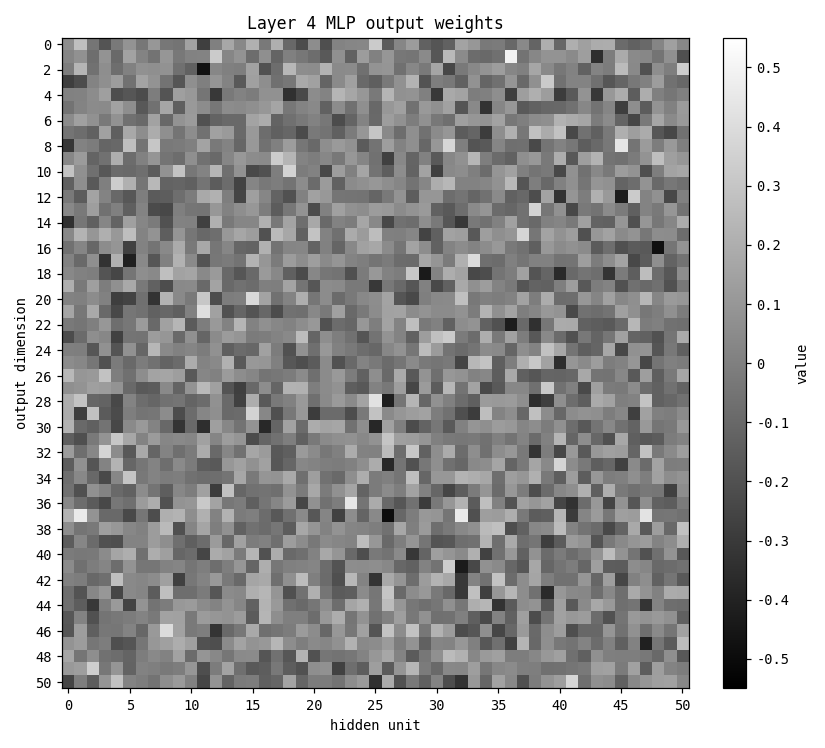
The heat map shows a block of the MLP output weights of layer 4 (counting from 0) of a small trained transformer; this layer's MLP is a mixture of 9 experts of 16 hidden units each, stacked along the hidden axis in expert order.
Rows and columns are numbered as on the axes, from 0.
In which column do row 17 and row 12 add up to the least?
5
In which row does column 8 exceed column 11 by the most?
2
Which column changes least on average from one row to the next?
6
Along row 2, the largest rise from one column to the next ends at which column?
12
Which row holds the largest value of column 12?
1
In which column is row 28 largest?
25
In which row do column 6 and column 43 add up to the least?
4
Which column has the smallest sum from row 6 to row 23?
38
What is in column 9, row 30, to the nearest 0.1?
-0.3
